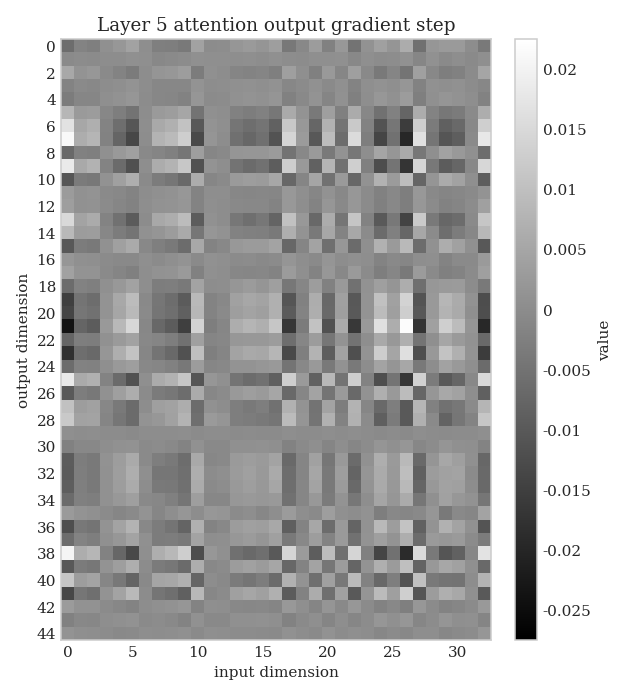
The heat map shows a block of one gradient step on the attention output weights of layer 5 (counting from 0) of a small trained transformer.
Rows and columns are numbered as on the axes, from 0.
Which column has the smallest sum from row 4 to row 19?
26
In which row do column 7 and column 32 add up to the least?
21
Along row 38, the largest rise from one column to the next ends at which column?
27
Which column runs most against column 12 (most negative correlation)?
31
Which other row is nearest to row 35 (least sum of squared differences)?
16
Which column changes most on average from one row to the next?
0
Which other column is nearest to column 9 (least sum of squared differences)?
17
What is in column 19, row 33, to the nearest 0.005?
0.005
